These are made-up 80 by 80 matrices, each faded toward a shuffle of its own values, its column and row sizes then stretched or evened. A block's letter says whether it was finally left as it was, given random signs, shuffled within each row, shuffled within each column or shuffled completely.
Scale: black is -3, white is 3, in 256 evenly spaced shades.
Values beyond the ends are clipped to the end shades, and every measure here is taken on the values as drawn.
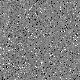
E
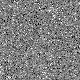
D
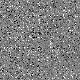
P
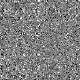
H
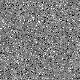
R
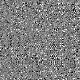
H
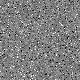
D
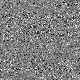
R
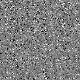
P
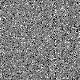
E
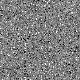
E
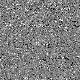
R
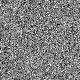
D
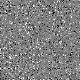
P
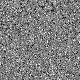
D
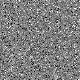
E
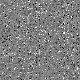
E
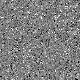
E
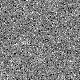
D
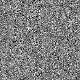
E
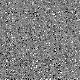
P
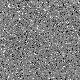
D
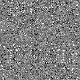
H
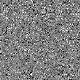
H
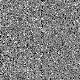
E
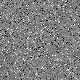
D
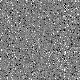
E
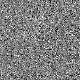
P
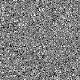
H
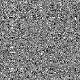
H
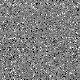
P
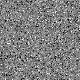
R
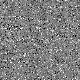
R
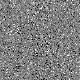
E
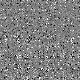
P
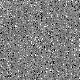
E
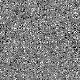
H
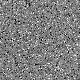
D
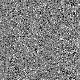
E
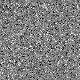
R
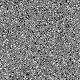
D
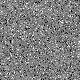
D
